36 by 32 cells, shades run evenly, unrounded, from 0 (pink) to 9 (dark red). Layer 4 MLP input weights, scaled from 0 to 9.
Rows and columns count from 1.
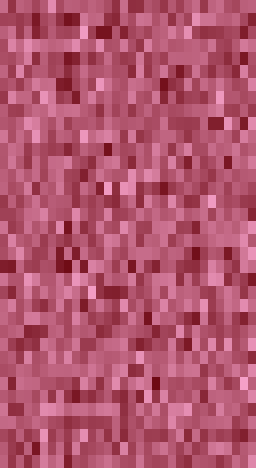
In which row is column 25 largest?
20
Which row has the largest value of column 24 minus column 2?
13
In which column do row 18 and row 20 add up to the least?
32
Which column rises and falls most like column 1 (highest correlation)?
8
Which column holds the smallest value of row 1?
7
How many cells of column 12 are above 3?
32
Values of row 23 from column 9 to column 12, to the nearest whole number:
2 3 5 0
